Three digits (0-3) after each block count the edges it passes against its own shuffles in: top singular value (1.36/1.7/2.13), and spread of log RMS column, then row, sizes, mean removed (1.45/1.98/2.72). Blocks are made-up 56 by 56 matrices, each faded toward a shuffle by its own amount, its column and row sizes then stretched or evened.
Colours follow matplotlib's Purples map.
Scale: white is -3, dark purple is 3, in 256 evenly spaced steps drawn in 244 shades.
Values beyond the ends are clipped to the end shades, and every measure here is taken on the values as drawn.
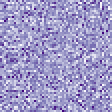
2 1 1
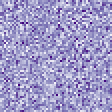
2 1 0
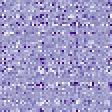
1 2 3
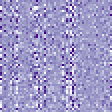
3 3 1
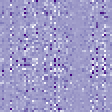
2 3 1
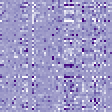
3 3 2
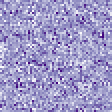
1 1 1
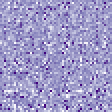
0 2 2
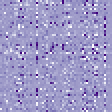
2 3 2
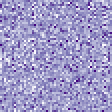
1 2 1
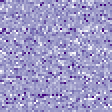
1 0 2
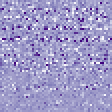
0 0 3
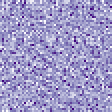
2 0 0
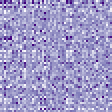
3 3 2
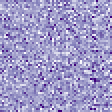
1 1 1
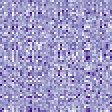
3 2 2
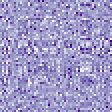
3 1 1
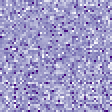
2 0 0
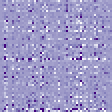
2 3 3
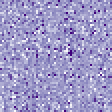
0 2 1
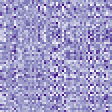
3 3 2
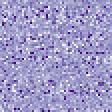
0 0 2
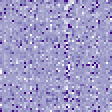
1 3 1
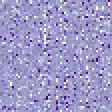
0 2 0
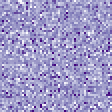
0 2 2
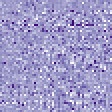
2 1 2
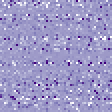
0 1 3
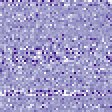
1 0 3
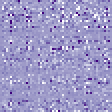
1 2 3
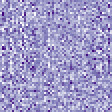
2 2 0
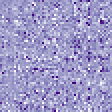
1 2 1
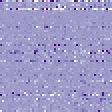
2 0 3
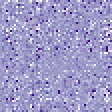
0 2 1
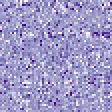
2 0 1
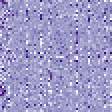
2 3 1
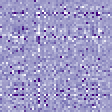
3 2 2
